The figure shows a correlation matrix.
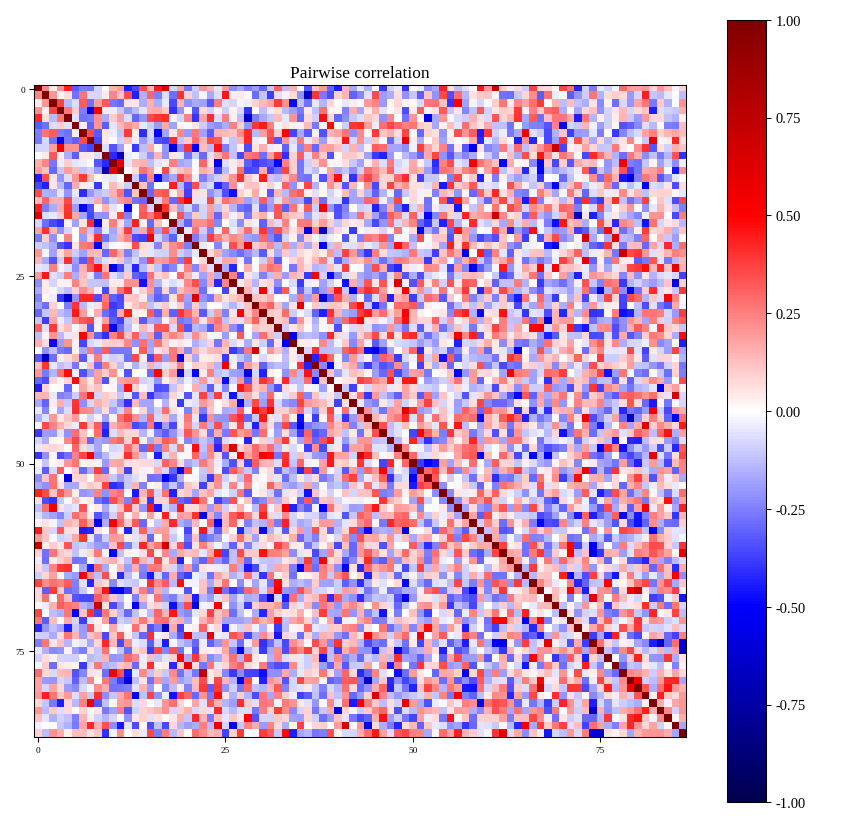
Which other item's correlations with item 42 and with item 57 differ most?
27
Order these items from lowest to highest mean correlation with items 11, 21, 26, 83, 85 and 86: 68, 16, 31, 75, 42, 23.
68, 75, 16, 42, 23, 31
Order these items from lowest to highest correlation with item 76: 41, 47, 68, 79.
41, 47, 68, 79
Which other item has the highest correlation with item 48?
26
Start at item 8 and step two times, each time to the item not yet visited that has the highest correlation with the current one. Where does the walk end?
24
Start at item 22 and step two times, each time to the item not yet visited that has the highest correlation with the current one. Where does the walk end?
10
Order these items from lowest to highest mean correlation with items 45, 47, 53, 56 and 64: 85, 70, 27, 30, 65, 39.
85, 70, 65, 27, 30, 39
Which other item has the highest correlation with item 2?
56
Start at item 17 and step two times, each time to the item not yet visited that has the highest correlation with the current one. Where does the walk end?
0
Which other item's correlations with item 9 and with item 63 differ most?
11
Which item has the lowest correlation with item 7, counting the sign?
3
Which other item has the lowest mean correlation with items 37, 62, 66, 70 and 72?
5
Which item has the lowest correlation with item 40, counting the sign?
83
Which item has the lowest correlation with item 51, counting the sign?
19
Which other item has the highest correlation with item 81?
45
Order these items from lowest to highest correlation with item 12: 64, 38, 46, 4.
38, 64, 4, 46
